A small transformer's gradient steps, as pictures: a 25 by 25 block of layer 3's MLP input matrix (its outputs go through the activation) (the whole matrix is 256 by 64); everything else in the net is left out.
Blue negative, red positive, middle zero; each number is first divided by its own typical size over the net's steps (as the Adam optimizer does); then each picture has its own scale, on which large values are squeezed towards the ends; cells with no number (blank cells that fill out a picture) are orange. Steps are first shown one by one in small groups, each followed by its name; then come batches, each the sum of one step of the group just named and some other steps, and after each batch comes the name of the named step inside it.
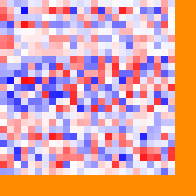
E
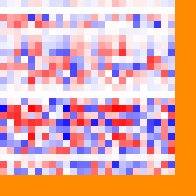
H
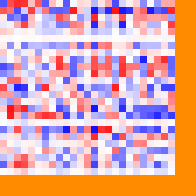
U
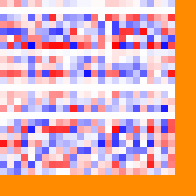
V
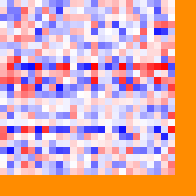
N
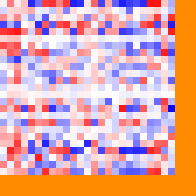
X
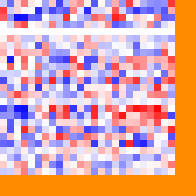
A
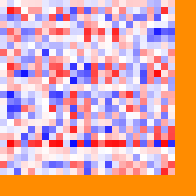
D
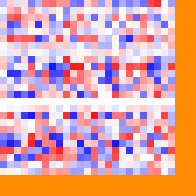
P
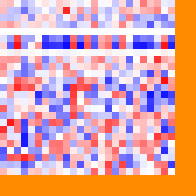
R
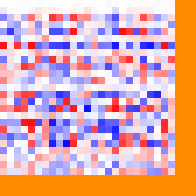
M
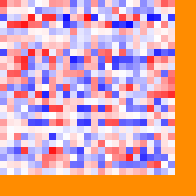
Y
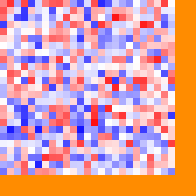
A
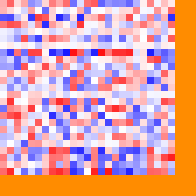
H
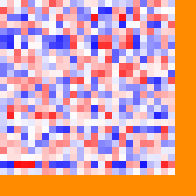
U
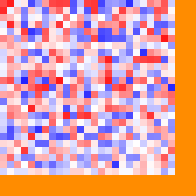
H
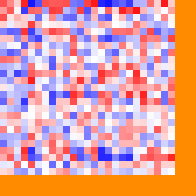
E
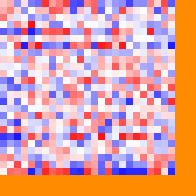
E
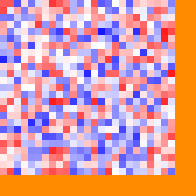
V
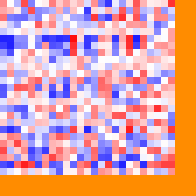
A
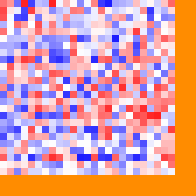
A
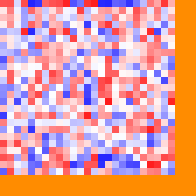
V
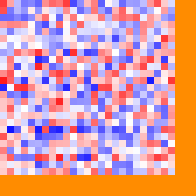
N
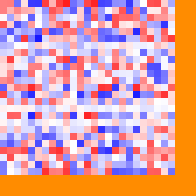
P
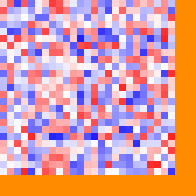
V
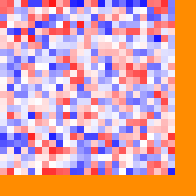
P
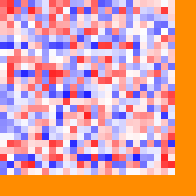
D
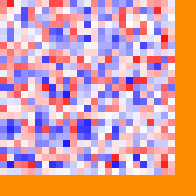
M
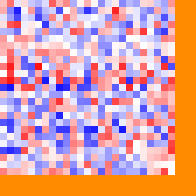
N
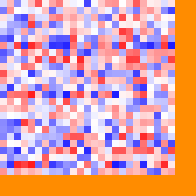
M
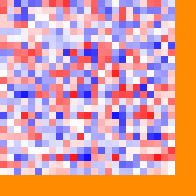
E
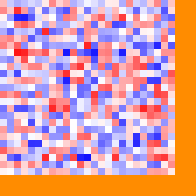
A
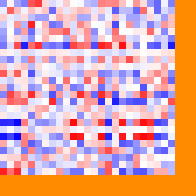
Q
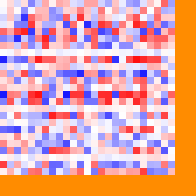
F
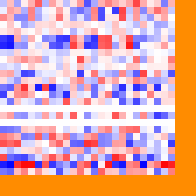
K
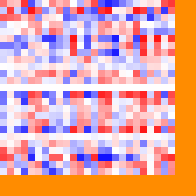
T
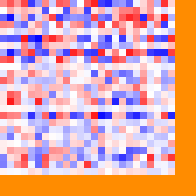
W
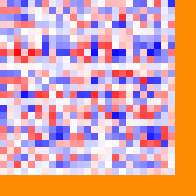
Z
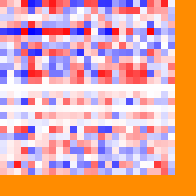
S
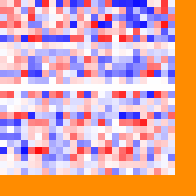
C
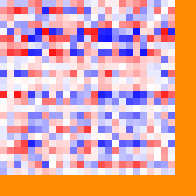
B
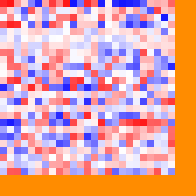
C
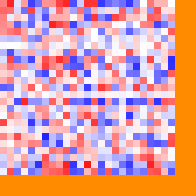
W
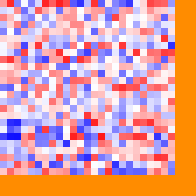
Q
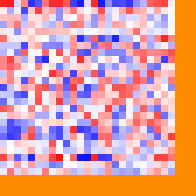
T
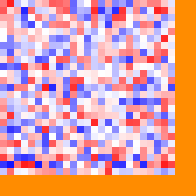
K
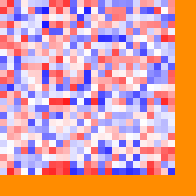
B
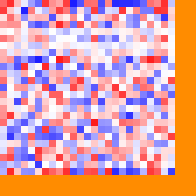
C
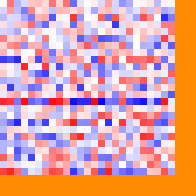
Q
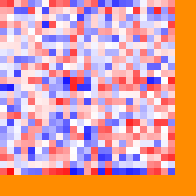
T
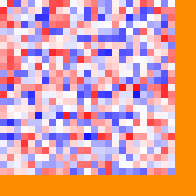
B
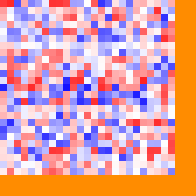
B
